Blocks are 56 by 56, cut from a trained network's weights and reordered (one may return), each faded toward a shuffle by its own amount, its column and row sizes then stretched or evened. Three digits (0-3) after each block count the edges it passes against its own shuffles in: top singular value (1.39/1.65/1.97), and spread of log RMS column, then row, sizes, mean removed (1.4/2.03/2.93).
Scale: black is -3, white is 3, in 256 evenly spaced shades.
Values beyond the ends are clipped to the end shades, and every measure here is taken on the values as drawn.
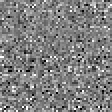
0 1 2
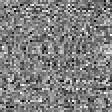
2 0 2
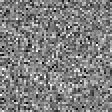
1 0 0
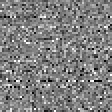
1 0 2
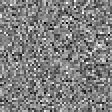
2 0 0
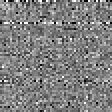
2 0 2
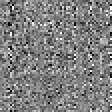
2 2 1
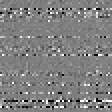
2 1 3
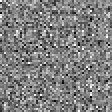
1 2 0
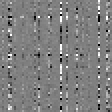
2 3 1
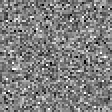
0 0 1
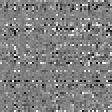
2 2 3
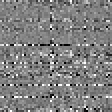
3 1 3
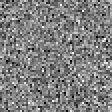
0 0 0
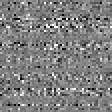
2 1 3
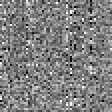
1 2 0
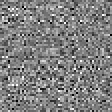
3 1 2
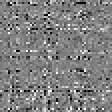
2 2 3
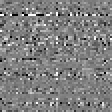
1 1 3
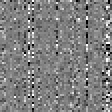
3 3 1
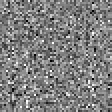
0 1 0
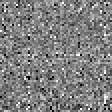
0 1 1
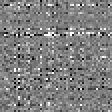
2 2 3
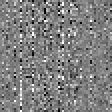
0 3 1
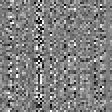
3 3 0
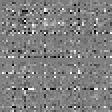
1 2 3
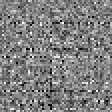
3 0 2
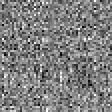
2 2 0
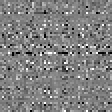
1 2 3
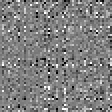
1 3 2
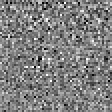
1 0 1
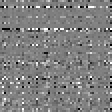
2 2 3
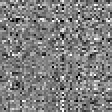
3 2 2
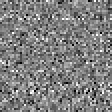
1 0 2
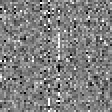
1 2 1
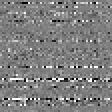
3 0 3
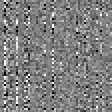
2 3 0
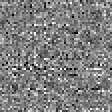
2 1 2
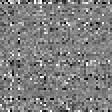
0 2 3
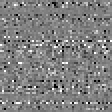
0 1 3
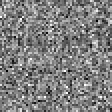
2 0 0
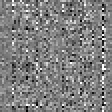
3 3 1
